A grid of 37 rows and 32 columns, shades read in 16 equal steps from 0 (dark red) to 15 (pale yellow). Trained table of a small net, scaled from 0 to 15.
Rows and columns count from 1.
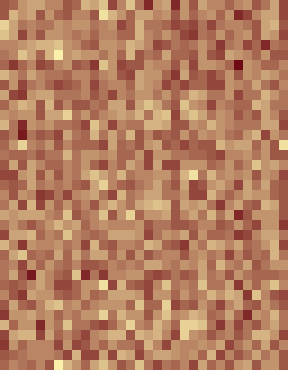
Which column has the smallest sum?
20
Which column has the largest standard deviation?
3
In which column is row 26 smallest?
26
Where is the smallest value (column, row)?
27, 7
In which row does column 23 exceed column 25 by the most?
33
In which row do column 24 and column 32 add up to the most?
15
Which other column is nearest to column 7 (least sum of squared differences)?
9
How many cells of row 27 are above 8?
10
